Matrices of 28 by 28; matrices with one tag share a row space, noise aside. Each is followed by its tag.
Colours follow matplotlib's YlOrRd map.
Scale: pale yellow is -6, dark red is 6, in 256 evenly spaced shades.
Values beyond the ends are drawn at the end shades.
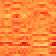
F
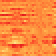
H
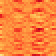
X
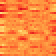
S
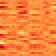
S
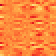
X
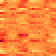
S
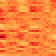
S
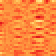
X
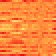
H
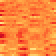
S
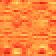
F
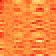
X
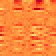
X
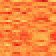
F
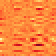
X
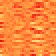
X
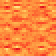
F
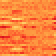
H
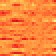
H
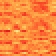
F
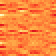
S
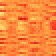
S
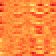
X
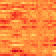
H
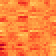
S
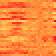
H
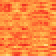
F
